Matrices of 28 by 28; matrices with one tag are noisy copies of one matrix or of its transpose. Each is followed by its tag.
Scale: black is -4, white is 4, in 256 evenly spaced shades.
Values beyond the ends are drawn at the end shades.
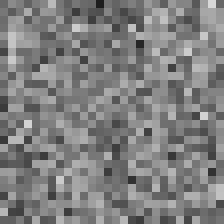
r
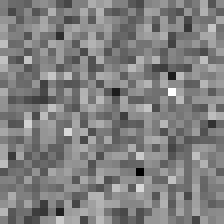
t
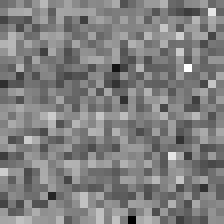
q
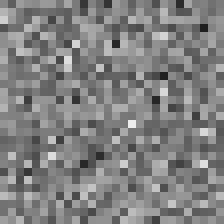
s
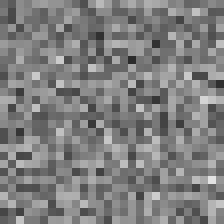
t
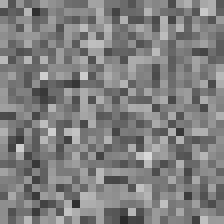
t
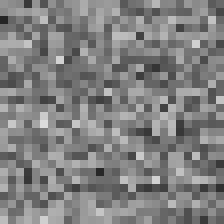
q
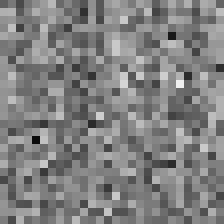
q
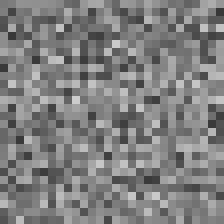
t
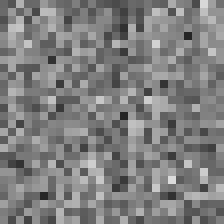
r
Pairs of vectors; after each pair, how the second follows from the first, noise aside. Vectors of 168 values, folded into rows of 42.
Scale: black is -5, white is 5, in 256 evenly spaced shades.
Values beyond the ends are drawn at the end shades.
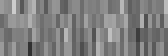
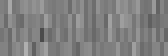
wrapped around, shrunk.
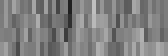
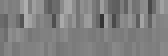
reversed, partly zeroed.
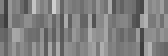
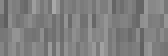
shrunk.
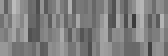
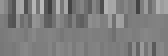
wrapped around, negated, partly zeroed.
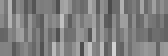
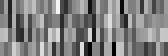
negated, scaled up.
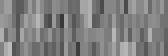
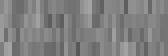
shrunk.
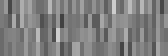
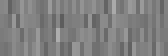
shrunk.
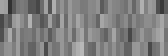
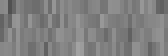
shrunk.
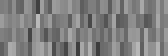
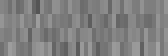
shrunk.
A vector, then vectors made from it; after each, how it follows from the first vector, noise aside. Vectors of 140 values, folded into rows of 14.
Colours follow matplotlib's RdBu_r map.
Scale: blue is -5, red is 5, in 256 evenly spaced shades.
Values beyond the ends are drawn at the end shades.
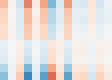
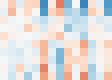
reversed.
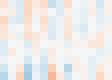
shrunk.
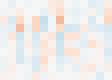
wrapped around, negated, shrunk.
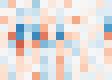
wrapped around.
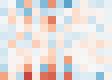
sign-scrambled.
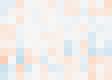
wrapped around, shrunk.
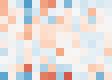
sign-scrambled.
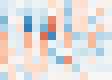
wrapped around.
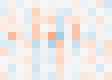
wrapped around, negated, shrunk.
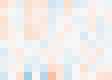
shrunk.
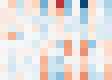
reversed.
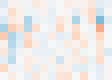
wrapped around, shrunk.
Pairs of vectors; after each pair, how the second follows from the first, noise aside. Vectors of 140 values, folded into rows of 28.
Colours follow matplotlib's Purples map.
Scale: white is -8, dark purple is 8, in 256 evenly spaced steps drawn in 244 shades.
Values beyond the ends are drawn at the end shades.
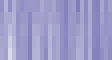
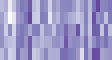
wrapped around, scaled up.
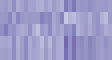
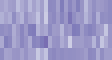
reversed, negated.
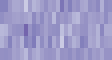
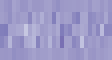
negated, partly zeroed.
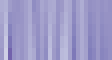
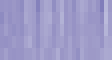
reversed, shrunk.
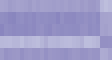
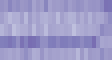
negated.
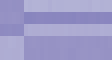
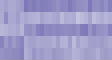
negated.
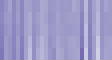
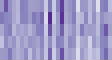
wrapped around, negated, scaled up.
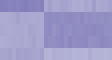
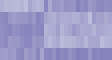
negated.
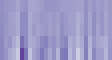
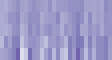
negated.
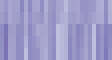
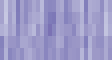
reversed, negated.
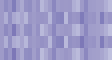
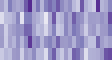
wrapped around, negated, scaled up.
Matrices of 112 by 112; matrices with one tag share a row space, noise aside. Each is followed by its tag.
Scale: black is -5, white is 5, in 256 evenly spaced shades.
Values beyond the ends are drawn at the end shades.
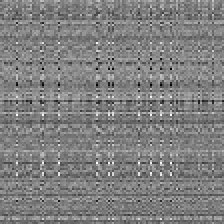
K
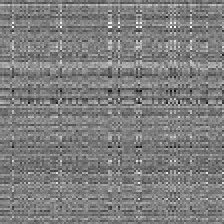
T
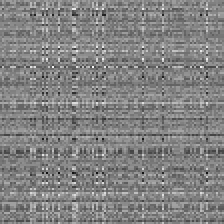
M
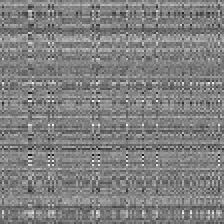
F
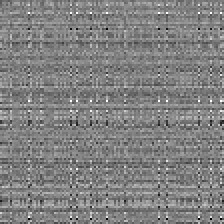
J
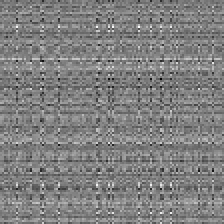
K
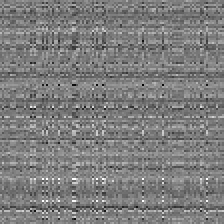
M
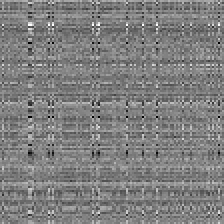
F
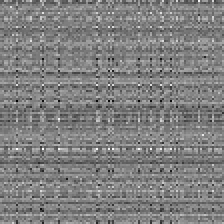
K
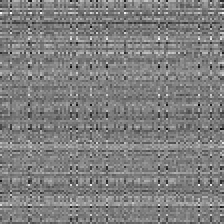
J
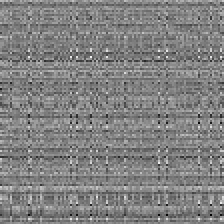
J
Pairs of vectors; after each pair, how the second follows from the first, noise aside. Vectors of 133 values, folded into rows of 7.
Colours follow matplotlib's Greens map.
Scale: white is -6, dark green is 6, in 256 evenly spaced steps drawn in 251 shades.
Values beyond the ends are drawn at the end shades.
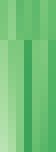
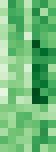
wrapped around, negated, scaled up.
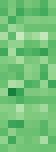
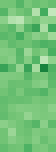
wrapped around, partly zeroed.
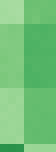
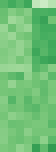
reversed, negated, partly zeroed.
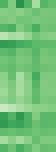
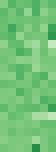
reversed, partly zeroed.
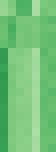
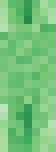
wrapped around, partly zeroed.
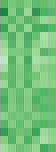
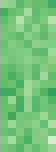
reversed, negated, partly zeroed.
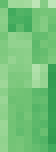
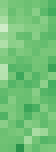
reversed, negated, partly zeroed.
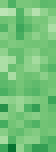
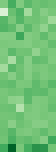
partly zeroed.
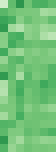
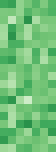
wrapped around, negated.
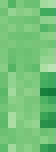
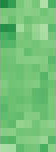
reversed, partly zeroed.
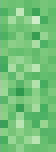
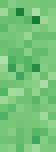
negated, partly zeroed.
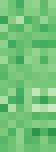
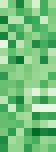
scaled up.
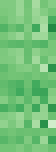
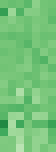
reversed, partly zeroed.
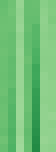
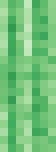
wrapped around, negated.
